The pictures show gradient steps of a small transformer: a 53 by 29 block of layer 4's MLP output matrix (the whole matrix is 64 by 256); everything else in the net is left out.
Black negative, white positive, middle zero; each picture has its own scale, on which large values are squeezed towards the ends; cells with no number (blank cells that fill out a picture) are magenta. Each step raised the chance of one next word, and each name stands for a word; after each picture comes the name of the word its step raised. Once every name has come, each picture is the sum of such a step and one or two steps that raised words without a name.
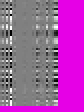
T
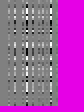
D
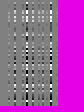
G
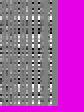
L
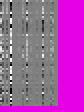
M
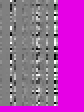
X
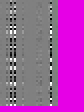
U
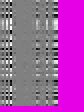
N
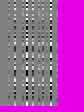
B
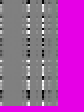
U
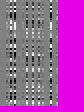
N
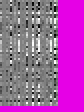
M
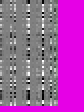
B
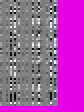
N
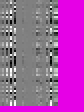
D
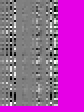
U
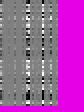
L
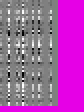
D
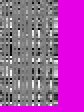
U
